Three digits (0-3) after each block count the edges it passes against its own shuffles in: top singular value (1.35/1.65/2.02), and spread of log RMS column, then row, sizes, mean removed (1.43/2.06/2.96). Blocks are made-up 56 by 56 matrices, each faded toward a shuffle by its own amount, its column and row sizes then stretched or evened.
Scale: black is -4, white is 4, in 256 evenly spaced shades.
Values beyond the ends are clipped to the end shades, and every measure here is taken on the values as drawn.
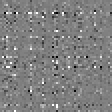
2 2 2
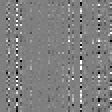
3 3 0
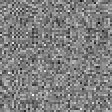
3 1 1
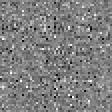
1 1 1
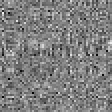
3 1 1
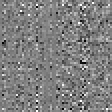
2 3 1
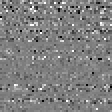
1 0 3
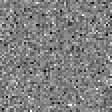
1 0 0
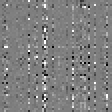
2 3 1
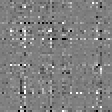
3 2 2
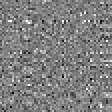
3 1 1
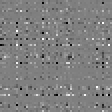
2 2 3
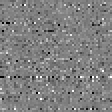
2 0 2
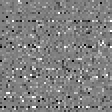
2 0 2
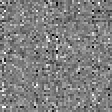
0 2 1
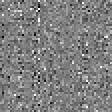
2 2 0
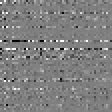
2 1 3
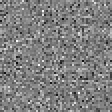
2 1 0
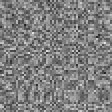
3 0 0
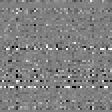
2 1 3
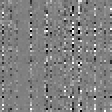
3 3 1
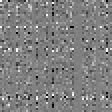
1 3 2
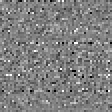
1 0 2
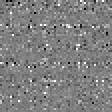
0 1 2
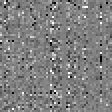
0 3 1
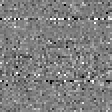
2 0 2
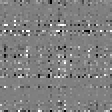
1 2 3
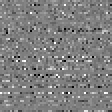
0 0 3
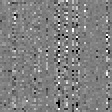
3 3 0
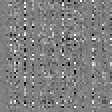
3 3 2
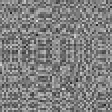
3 0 1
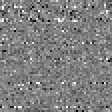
2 0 2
